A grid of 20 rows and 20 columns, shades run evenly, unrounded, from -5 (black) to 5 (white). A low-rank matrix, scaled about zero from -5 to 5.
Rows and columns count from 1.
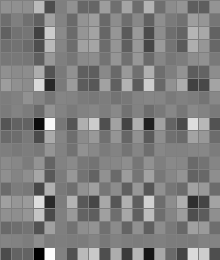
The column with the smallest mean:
4
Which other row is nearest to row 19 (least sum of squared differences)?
8
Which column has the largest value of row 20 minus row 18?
5
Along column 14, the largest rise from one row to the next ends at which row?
16
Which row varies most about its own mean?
20
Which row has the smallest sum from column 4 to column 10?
6
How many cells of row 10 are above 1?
8
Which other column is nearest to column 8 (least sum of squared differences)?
13
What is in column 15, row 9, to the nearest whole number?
0
